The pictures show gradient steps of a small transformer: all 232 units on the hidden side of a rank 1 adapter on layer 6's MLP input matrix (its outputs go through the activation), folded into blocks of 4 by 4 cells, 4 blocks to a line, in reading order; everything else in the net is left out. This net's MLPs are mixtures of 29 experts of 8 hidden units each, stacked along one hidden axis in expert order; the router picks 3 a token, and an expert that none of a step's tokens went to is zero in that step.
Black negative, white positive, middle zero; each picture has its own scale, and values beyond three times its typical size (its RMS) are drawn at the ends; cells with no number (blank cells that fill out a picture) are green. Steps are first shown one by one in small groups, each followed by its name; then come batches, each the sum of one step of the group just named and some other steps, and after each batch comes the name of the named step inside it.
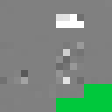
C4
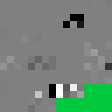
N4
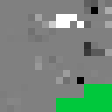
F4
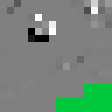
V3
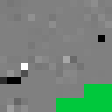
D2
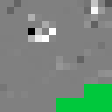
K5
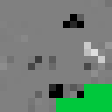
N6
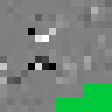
K5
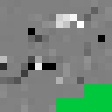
F4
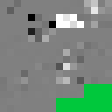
C4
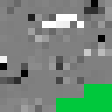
F4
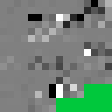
N4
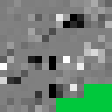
N6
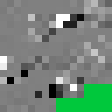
N6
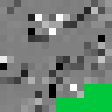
V3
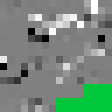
V3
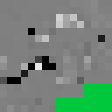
D2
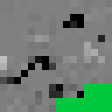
N6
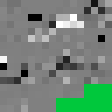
C4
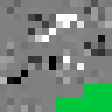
K5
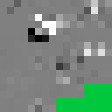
V3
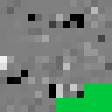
N4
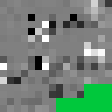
N6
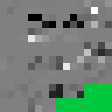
N6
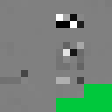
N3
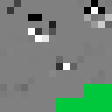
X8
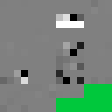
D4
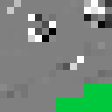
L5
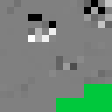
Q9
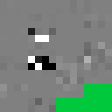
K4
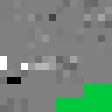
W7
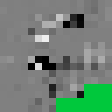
K4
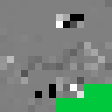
D4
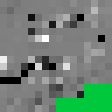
K4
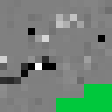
K4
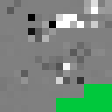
D4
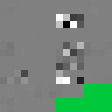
N3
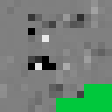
K4
